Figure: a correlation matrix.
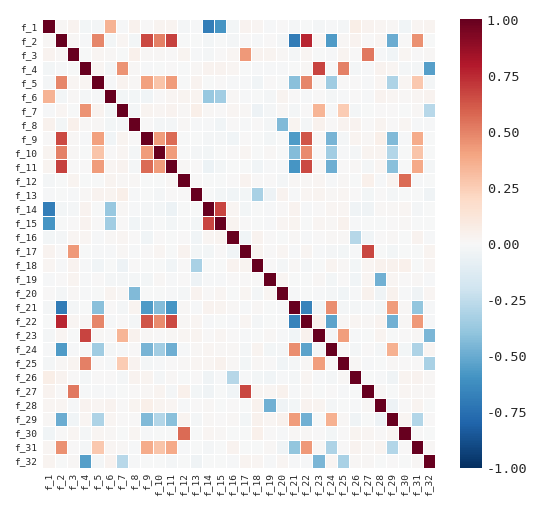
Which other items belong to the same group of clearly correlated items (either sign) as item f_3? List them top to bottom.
f_17, f_27
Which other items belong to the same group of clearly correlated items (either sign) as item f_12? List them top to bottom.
f_30
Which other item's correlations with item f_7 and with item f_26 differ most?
f_4
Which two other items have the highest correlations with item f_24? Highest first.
f_21, f_29
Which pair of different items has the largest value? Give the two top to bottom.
f_2, f_22
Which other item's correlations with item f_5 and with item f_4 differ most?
f_23
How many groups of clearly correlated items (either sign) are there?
9
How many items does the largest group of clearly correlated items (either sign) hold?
10
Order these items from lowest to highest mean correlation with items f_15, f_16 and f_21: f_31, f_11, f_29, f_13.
f_11, f_31, f_13, f_29
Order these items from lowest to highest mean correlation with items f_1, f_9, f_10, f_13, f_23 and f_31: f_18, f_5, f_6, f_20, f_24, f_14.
f_24, f_14, f_18, f_20, f_6, f_5
